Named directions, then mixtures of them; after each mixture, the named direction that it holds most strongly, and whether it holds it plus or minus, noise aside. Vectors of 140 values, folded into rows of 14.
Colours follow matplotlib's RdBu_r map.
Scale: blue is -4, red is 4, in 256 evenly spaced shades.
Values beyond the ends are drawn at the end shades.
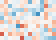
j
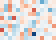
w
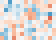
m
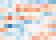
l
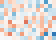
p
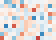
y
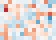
m, minus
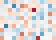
y, plus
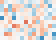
p, plus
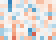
m, plus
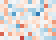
j, plus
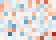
p, minus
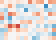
l, minus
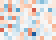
w, plus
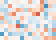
j, minus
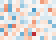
w, minus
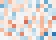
p, plus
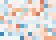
j, minus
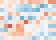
l, minus
